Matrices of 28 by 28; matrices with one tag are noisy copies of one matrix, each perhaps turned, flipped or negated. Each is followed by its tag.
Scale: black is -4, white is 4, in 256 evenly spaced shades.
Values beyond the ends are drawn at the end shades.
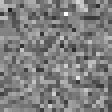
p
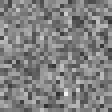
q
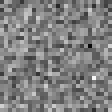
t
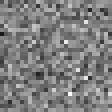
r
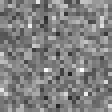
q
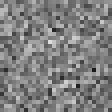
r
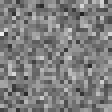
r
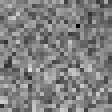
r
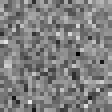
r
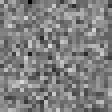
p
